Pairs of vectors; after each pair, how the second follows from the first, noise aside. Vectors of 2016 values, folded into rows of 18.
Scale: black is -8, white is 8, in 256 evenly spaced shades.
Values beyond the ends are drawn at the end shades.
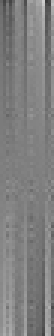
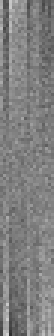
reversed, negated.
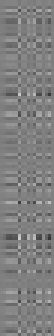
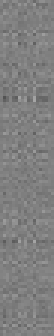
reversed, shrunk.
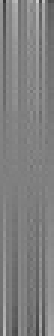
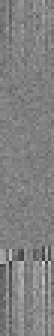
wrapped around, partly zeroed.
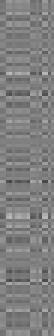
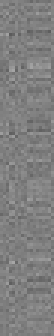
wrapped around, shrunk.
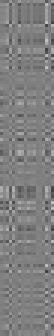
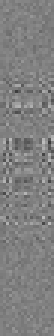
wrapped around, partly zeroed.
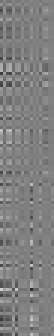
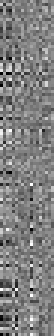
scaled up.
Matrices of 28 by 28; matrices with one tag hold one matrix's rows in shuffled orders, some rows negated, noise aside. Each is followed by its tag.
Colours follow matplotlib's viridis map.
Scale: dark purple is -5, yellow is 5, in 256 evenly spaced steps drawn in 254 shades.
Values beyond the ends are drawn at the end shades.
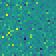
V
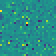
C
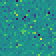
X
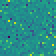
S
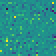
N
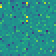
C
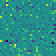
N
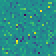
X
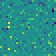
S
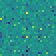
C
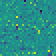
X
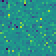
V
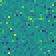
S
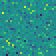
V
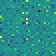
C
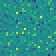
X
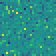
V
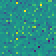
X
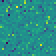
V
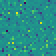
V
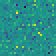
X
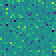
N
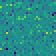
N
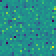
N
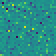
V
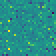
S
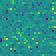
N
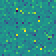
X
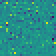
N
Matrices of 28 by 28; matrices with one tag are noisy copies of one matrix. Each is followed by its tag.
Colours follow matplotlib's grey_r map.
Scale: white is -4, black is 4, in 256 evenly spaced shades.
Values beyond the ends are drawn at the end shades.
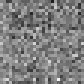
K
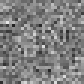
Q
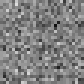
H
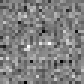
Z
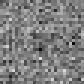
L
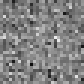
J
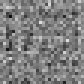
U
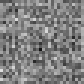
L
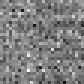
H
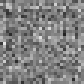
U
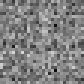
J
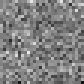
H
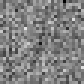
L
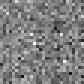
H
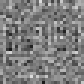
U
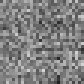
H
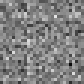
Z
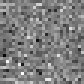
Q
